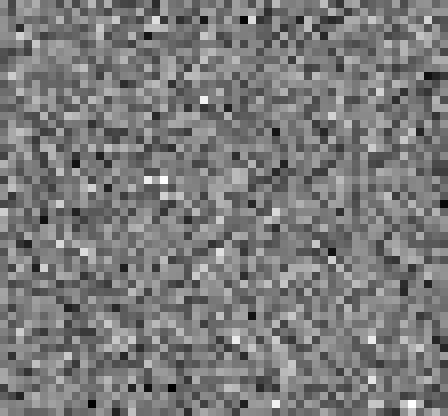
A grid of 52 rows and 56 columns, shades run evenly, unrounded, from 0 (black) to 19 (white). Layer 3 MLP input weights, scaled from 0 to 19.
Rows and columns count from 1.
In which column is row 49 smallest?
22
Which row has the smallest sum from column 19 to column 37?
49
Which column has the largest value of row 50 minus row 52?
15
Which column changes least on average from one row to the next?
7
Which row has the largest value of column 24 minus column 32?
26
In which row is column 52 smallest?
34
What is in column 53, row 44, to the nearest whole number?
15
